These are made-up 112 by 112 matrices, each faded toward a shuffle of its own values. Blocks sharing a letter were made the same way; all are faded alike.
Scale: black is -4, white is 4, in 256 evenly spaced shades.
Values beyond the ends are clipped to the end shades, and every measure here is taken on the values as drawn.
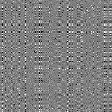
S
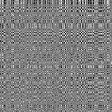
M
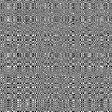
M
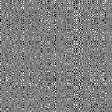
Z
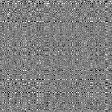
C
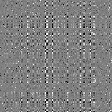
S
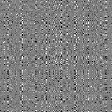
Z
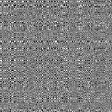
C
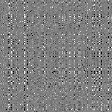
Z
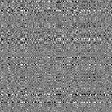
C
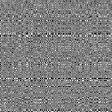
C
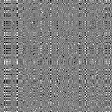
S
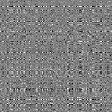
C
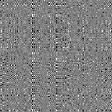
Z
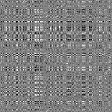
M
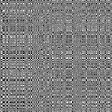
M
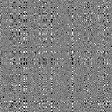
Z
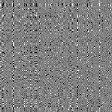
Z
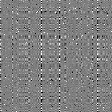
S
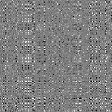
Z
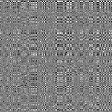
M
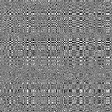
M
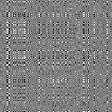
S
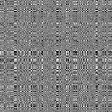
M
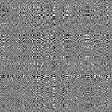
C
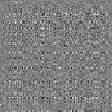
C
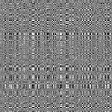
M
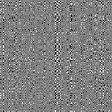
Z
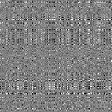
C
